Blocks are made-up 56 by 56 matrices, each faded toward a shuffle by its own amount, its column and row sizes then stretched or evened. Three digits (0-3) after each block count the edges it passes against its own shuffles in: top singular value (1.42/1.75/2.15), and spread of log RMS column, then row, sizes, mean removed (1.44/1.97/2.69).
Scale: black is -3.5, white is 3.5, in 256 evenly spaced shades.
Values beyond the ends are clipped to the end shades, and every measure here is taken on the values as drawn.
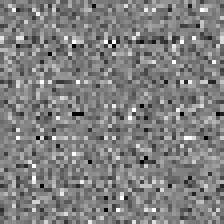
2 0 2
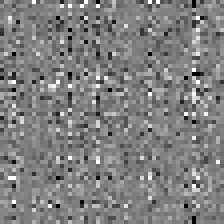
1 3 2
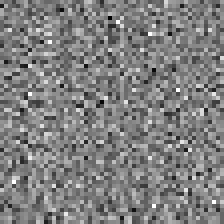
2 0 0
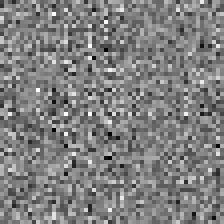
1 2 0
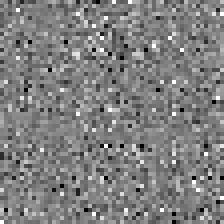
0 1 1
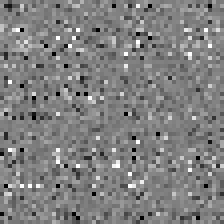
0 1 2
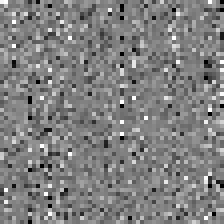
0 2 0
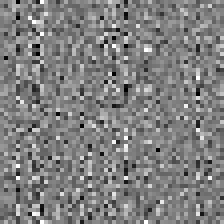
3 3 0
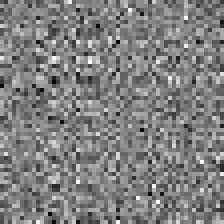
3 2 0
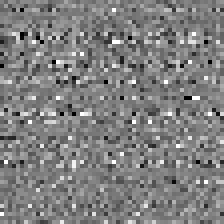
1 0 3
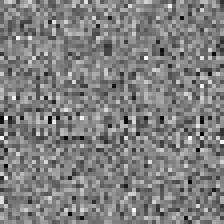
2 1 1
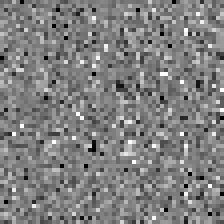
1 1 0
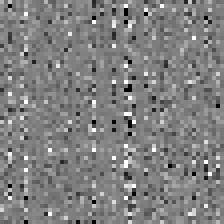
0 3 0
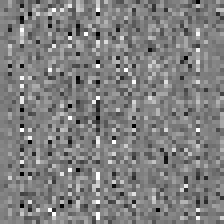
1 3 0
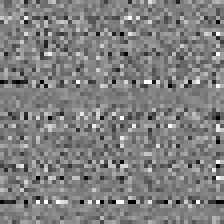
2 1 3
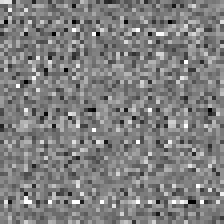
2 0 2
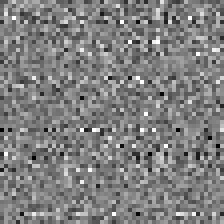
1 0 2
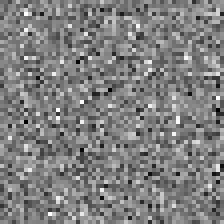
1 1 0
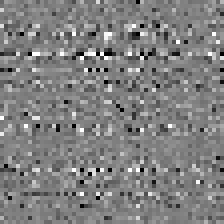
3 1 3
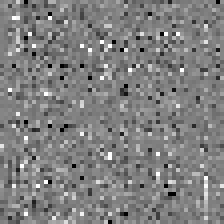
0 2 1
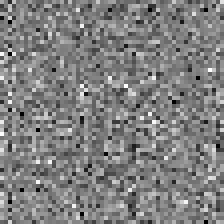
2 1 0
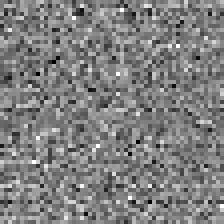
2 0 1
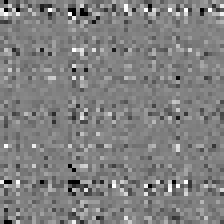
1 2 3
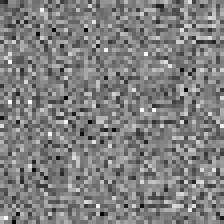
2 0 0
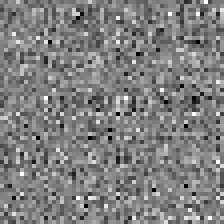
2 1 1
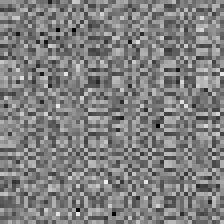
3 0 0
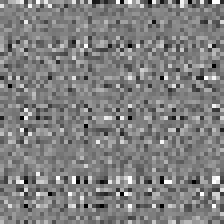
3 1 3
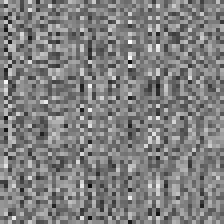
3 3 0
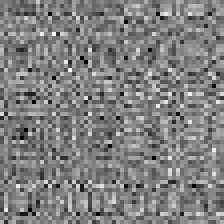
3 0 2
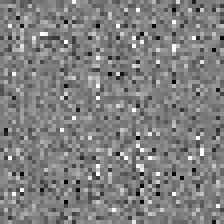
0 2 1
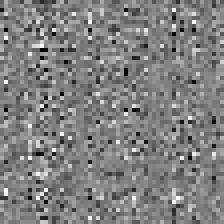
0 3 1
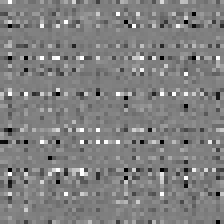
2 2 3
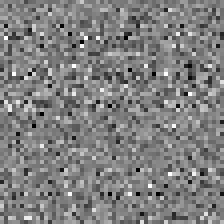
1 0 2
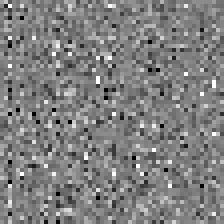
1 2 0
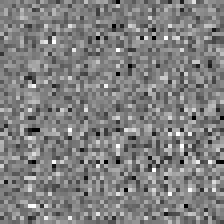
2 1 2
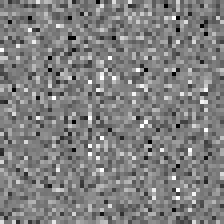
0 1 0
